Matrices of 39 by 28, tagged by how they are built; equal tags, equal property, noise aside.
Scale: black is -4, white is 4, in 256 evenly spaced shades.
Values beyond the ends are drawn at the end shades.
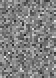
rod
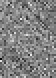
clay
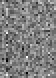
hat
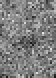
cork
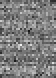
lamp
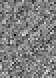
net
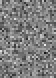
rod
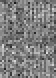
lamp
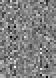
hat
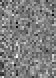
hat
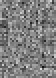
lamp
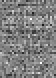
lamp
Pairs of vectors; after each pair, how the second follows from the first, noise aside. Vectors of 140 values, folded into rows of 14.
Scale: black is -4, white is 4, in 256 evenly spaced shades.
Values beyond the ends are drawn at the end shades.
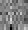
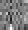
negated.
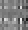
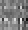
copied.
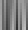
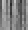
reversed.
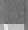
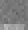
shrunk.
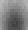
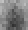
copied.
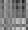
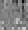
partly zeroed.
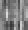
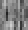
negated.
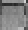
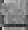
reversed.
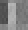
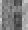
wrapped around.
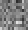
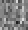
sign-scrambled.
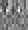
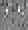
partly zeroed.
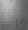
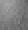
shrunk.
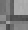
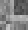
negated.
